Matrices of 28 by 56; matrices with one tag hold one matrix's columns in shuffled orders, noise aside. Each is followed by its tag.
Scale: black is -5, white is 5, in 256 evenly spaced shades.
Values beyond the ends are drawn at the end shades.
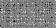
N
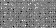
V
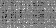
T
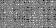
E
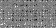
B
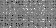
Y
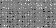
V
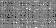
T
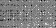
B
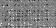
B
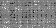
T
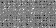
Y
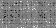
T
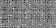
E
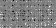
B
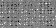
N
